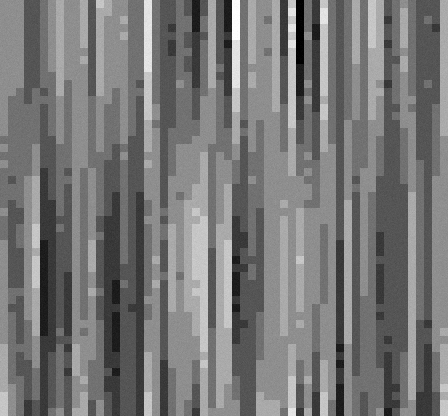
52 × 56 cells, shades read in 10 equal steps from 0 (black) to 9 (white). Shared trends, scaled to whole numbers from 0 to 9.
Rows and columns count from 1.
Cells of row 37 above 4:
26
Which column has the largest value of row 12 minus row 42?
30
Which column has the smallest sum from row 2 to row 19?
38
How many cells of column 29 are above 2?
40
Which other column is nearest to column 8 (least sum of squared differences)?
27
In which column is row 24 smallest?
6
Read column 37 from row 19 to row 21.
6 6 6
